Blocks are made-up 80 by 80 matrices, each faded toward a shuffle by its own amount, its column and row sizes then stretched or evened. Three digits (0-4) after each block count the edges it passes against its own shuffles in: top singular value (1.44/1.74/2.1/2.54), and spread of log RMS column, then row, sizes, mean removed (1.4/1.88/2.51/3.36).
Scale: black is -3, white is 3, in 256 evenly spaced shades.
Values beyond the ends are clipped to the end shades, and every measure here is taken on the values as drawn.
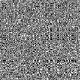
3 1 2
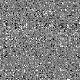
2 1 2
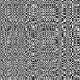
4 4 2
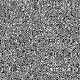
2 0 0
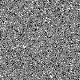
0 1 0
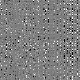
3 4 2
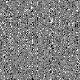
2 3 0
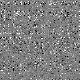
0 2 3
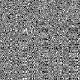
3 2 1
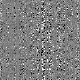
1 4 1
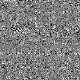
0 2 3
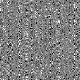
3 3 0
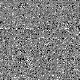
1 1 3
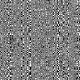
4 4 2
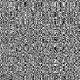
4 3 0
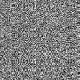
3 1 0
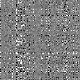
3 4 3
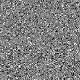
2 0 1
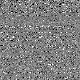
0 0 3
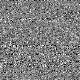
0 0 3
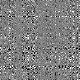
1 4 3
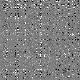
2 3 3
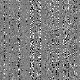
3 4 0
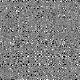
2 2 3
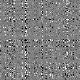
2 4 3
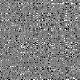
3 2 3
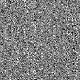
2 2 0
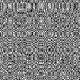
4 0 1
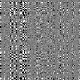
4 4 3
